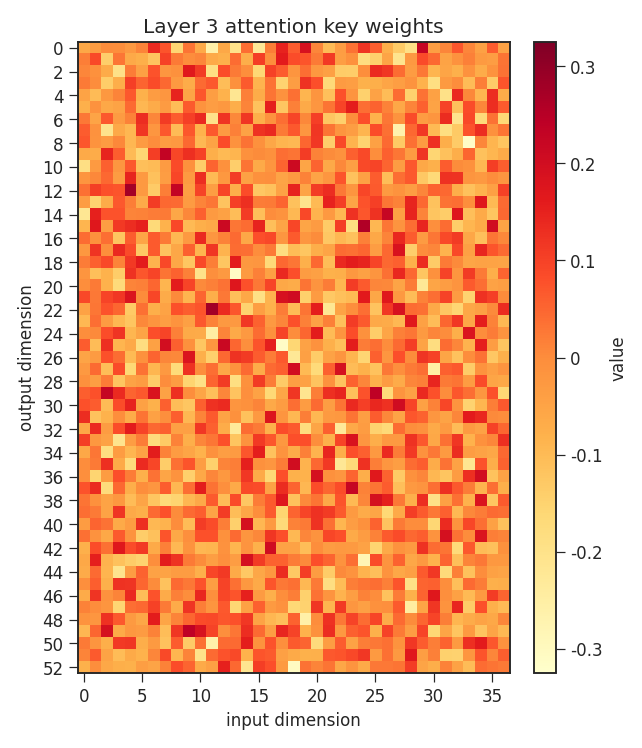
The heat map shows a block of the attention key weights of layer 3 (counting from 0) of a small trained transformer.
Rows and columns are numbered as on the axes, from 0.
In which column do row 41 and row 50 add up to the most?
34
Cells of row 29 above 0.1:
9
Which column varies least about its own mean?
0
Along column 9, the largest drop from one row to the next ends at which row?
50
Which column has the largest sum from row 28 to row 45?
29
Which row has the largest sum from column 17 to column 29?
30
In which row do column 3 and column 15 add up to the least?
2
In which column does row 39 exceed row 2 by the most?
3
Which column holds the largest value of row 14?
26
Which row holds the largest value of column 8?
12
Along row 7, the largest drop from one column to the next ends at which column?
27
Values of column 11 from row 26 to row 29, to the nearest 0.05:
-0.15 0.05 0.05 -0.1
